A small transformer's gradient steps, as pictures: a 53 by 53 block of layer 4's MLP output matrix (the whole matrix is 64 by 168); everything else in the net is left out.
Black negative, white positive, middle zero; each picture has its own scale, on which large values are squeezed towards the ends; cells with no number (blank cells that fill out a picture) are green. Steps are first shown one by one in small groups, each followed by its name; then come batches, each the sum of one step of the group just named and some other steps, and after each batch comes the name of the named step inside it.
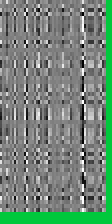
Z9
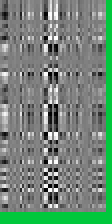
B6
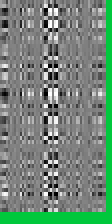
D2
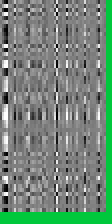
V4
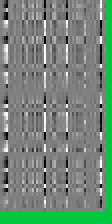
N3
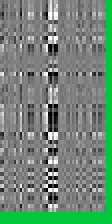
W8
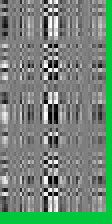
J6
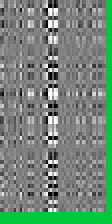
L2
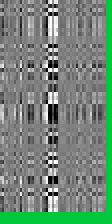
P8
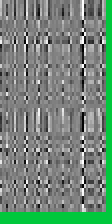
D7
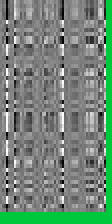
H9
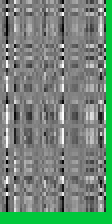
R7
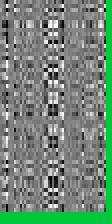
R7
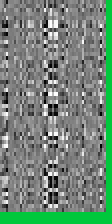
L2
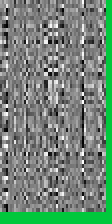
Z9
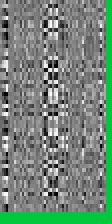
D2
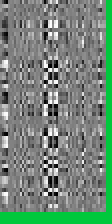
J6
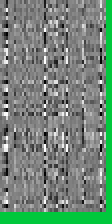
N3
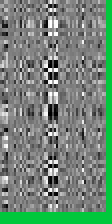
P8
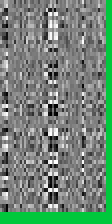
B6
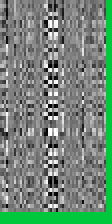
H9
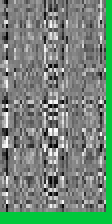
N3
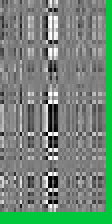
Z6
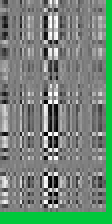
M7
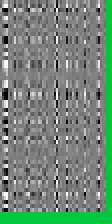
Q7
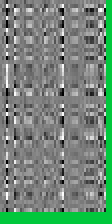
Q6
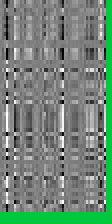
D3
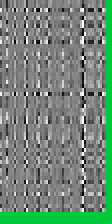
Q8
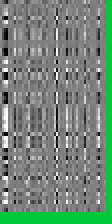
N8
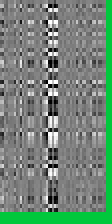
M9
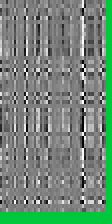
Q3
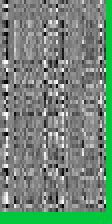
D3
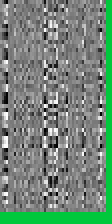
N8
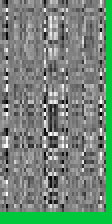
Z6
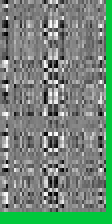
M7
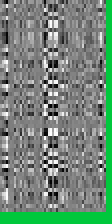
M9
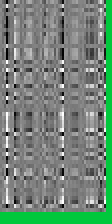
D3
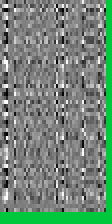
Q6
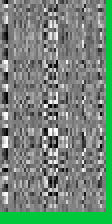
N8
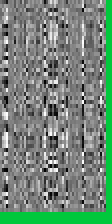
Q3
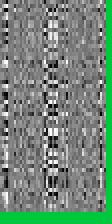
Q7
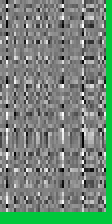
Q8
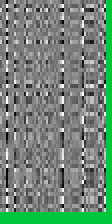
Q8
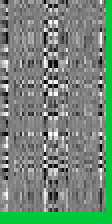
M9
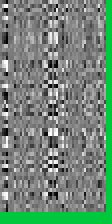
Q7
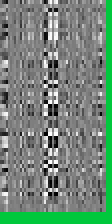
M7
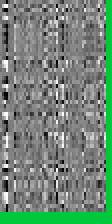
Q7
